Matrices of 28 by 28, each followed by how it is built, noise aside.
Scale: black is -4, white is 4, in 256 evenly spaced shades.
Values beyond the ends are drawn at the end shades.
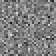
low rank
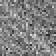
Toeplitz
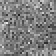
smooth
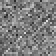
Hankel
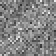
Hankel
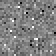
sparse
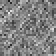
Hankel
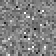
sparse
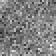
smooth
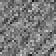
Hankel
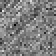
Hankel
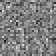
repeating columns
